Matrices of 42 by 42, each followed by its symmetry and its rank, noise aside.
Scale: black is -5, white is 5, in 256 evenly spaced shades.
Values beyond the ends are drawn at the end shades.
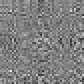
no symmetry, rank four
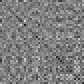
symmetric, rank three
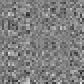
no symmetry, rank four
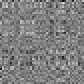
no symmetry, rank four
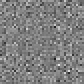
no symmetry, rank four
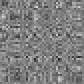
no symmetry, rank four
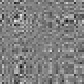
symmetric, rank three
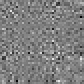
symmetric, rank four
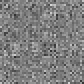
symmetric, rank four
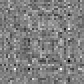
antisymmetric, rank four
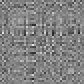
symmetric, rank four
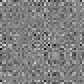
symmetric, rank three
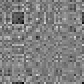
symmetric, rank three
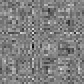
no symmetry, rank five
